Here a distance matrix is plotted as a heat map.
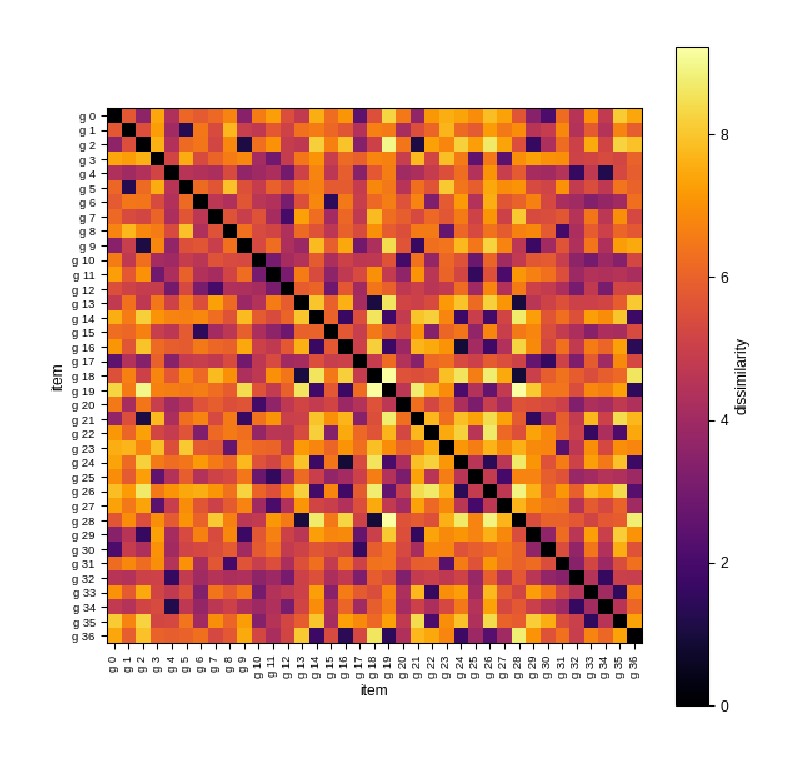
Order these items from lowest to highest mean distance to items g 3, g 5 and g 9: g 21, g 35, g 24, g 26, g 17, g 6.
g 17, g 21, g 6, g 35, g 24, g 26
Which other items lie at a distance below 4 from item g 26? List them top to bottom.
g 14, g 16, g 19, g 24, g 36
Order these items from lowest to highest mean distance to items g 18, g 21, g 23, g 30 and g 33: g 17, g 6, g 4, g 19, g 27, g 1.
g 17, g 4, g 6, g 1, g 27, g 19
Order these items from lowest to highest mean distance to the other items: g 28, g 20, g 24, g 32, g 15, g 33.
g 32, g 20, g 15, g 33, g 24, g 28
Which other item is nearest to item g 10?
g 20
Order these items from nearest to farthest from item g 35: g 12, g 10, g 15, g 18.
g 10, g 15, g 12, g 18
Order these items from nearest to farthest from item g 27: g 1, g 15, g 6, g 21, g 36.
g 36, g 15, g 6, g 1, g 21
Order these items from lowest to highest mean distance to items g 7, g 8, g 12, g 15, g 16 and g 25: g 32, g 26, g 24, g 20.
g 32, g 20, g 24, g 26
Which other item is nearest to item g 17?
g 30
